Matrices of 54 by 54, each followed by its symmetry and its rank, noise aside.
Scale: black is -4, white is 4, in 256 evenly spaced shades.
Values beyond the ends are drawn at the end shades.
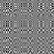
no symmetry, rank two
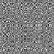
antisymmetric, rank four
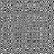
antisymmetric, rank four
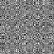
antisymmetric, rank four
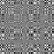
symmetric, rank two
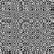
symmetric, rank four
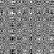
no symmetry, rank three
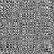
antisymmetric, rank four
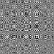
antisymmetric, rank two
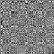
symmetric, rank three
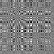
antisymmetric, rank two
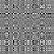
no symmetry, rank two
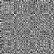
no symmetry, rank four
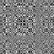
symmetric, rank two
